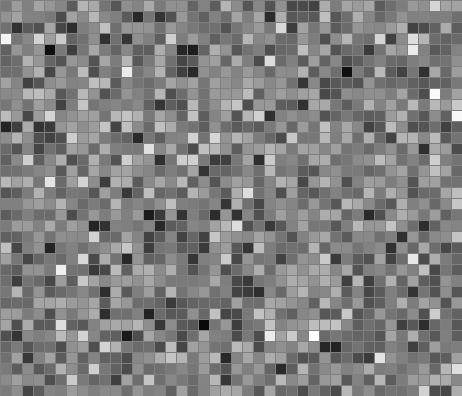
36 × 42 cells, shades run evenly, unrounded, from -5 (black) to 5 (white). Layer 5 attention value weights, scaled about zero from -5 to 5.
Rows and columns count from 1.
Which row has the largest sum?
17
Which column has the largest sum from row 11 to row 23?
12
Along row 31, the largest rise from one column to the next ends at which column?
25
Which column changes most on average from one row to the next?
10
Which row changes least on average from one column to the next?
8
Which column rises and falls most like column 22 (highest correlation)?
34
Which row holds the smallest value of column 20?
20
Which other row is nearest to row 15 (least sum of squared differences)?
16
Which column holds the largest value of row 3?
26
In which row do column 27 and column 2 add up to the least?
3
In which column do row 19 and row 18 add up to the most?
42
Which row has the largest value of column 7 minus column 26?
13
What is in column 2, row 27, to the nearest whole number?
2
